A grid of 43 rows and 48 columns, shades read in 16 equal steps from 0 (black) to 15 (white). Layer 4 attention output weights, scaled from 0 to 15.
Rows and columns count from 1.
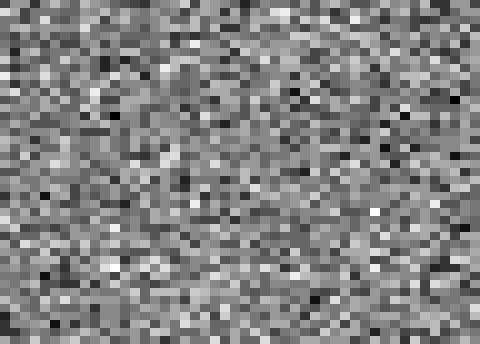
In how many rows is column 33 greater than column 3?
18
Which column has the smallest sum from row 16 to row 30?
19
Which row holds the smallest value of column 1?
40
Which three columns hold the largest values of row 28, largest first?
1, 10, 16
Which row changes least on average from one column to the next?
28
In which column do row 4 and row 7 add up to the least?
24
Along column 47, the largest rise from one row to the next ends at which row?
30
